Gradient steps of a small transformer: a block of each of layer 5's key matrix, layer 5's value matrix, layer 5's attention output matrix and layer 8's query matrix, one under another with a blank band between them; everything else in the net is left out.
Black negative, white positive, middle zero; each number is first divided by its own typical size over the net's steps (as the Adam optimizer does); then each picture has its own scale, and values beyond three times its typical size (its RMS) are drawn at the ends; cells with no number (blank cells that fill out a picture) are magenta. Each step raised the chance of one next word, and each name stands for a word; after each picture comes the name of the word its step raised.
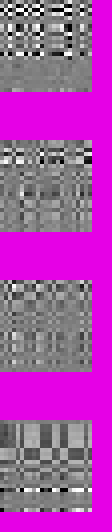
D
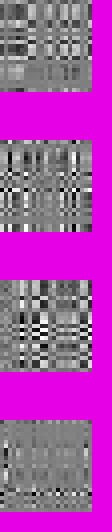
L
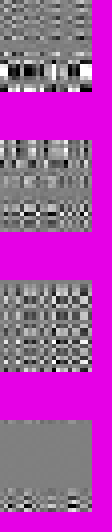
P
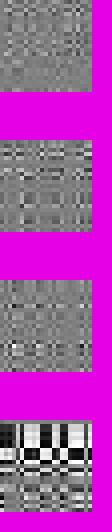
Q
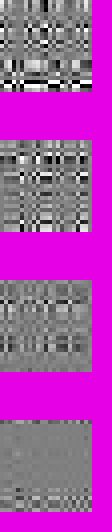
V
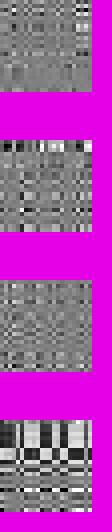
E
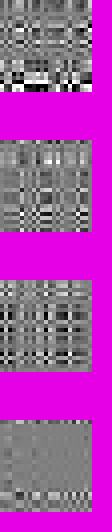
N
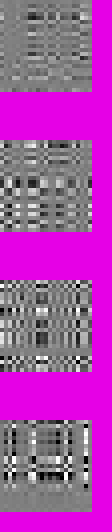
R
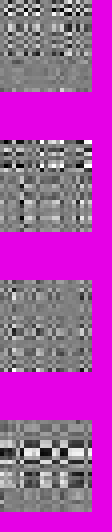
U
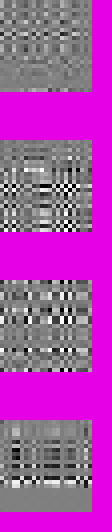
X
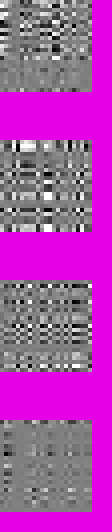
E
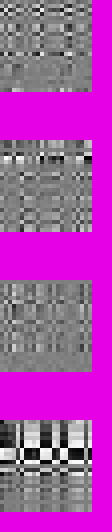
V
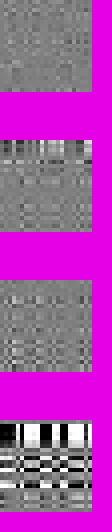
P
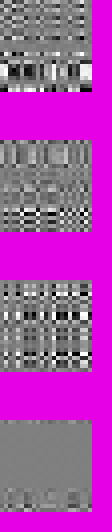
N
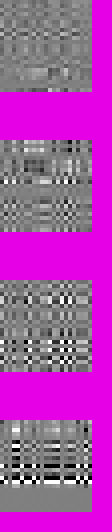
P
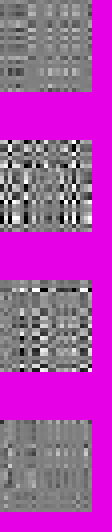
U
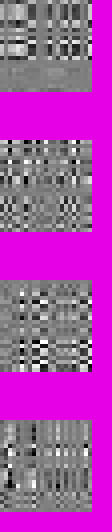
P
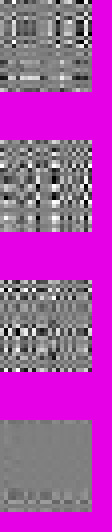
U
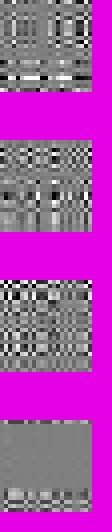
D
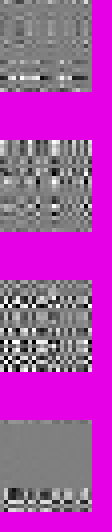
P
